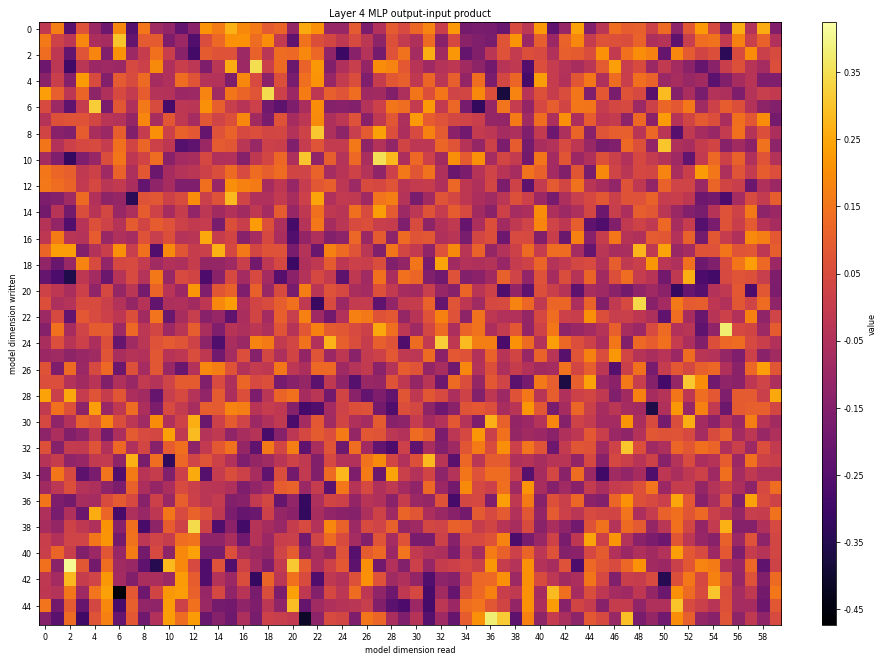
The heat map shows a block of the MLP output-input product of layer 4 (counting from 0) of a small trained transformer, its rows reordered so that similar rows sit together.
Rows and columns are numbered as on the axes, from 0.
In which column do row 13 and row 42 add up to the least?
7
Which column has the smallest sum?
20
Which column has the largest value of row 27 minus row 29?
52
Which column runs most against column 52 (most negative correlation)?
19
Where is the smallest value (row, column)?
43, 6
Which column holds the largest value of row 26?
58
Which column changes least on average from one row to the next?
56
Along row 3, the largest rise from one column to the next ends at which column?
17
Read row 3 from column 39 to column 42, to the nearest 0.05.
-0.25 0.05 0 -0.05
